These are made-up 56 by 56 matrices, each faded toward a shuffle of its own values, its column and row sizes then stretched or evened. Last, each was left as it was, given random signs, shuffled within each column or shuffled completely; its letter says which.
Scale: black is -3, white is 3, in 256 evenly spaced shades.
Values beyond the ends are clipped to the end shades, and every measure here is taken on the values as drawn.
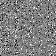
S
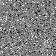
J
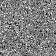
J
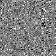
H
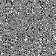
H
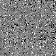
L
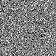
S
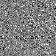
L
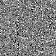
S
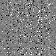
L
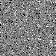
S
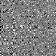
H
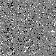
S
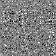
L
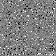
H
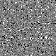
L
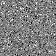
J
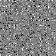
L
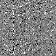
L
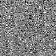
H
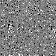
L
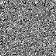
L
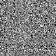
L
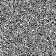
J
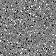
J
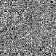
H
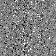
S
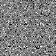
L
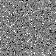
S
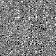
H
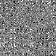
H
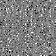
H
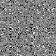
H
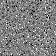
J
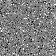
J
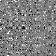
H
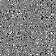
L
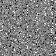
S
